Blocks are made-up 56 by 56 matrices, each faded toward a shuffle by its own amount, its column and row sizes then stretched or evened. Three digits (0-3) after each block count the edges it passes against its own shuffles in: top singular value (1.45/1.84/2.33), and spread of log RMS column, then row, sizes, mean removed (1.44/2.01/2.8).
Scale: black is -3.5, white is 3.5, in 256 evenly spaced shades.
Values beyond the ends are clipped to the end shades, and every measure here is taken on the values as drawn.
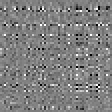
3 2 3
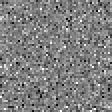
0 0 0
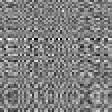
3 1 3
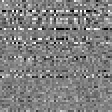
3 0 3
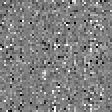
0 2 1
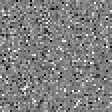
1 0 0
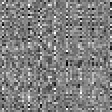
3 3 0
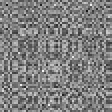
3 1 1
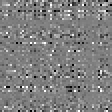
2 2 3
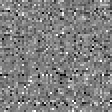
2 0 1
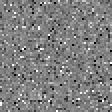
0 0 0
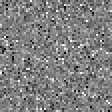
0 0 0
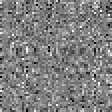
2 2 0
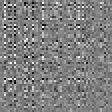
3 3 2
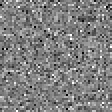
1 0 0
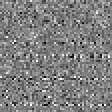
2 1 2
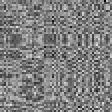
3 2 0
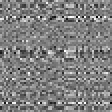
3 0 3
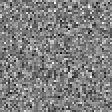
1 0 0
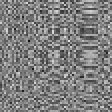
3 1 1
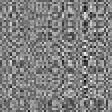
3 3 0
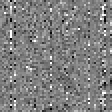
1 3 0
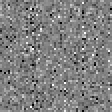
0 2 0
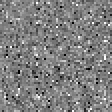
0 1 0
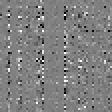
1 3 2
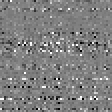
0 1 3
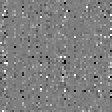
0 2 1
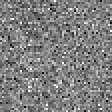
1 0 0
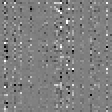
1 3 1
